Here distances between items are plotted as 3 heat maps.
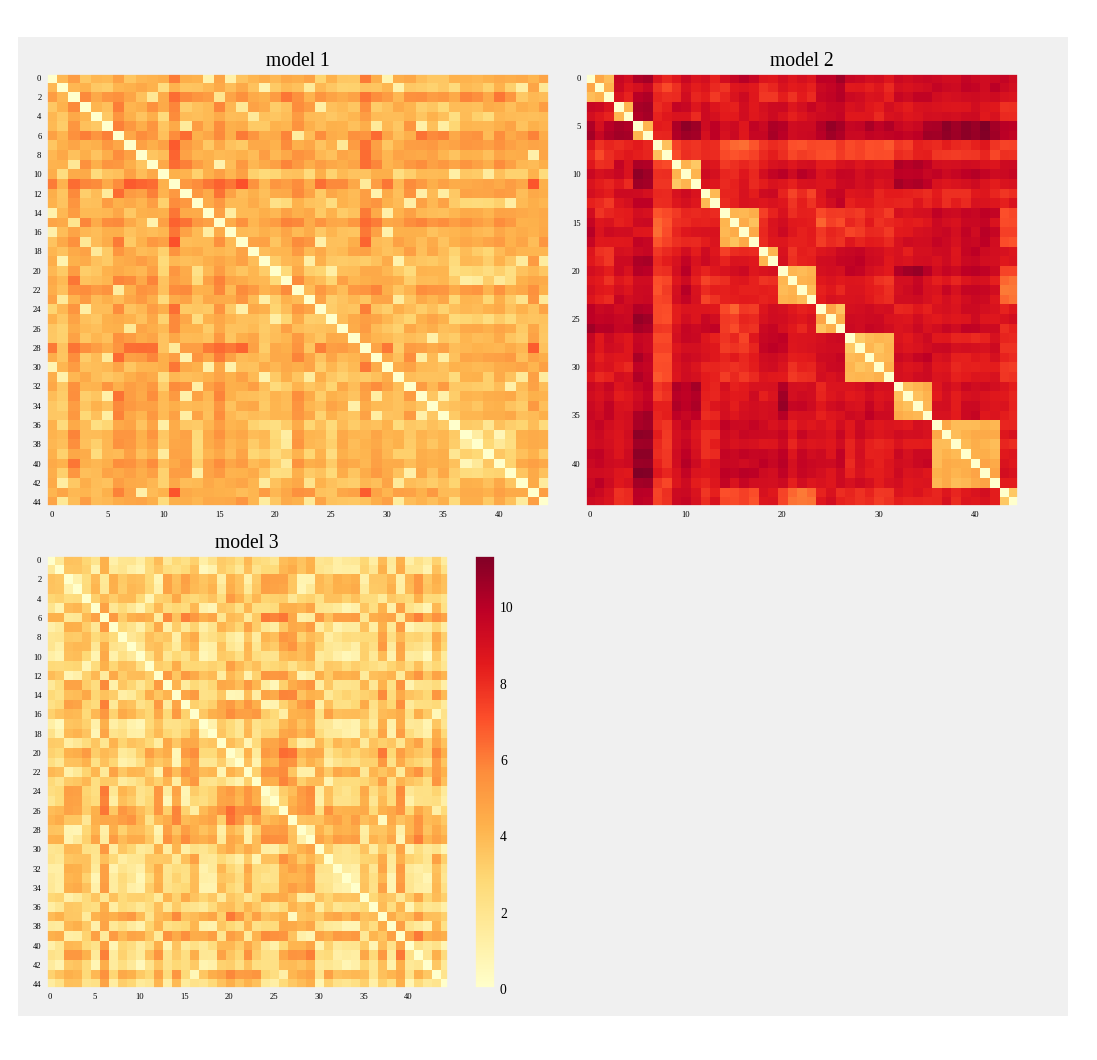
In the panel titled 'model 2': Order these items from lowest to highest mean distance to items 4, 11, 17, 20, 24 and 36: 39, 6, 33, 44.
44, 39, 33, 6
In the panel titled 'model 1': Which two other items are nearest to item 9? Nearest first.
15, 2
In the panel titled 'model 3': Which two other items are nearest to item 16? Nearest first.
43, 26
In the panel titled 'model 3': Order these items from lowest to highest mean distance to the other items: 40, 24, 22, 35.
40, 35, 24, 22
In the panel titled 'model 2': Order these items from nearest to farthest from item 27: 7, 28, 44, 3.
28, 7, 44, 3
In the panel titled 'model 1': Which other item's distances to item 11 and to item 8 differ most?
43
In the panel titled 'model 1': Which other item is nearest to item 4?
18
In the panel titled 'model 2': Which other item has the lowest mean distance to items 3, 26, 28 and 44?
43
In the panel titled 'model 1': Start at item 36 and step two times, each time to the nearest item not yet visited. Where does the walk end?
39
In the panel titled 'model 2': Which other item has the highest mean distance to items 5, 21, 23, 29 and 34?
10
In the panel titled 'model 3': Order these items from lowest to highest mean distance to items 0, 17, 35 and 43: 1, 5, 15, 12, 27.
1, 5, 15, 12, 27
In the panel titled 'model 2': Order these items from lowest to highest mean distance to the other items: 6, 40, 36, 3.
36, 40, 3, 6
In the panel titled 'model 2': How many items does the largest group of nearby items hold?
7
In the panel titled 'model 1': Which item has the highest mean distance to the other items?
11
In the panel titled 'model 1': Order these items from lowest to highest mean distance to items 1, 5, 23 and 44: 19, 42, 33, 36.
19, 42, 36, 33
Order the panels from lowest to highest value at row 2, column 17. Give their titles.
model 3, model 1, model 2
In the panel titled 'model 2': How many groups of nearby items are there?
14
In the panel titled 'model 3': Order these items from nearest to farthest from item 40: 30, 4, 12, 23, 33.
30, 33, 4, 23, 12
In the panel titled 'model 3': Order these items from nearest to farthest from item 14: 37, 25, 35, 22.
35, 22, 25, 37
